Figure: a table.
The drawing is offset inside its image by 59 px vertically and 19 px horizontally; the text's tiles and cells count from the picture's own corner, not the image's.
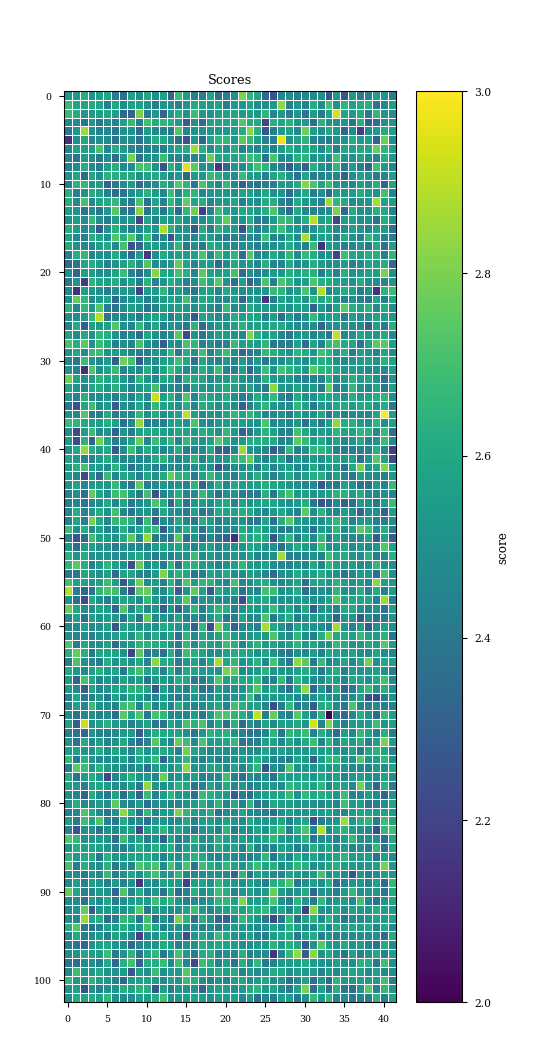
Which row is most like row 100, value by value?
11
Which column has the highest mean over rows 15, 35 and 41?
12
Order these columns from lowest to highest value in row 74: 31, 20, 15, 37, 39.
37, 20, 31, 39, 15
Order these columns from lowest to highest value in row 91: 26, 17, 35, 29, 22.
17, 35, 29, 26, 22
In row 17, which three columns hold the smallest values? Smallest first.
32, 8, 9
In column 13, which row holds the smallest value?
16
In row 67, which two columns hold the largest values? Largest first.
30, 24
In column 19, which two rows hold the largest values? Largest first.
64, 60
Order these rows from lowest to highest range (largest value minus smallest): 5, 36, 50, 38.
38, 36, 50, 5
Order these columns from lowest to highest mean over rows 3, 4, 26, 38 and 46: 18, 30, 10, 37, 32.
32, 37, 18, 10, 30
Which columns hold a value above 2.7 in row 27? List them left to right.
14, 23, 34
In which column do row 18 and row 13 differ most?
34
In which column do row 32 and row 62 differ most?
40
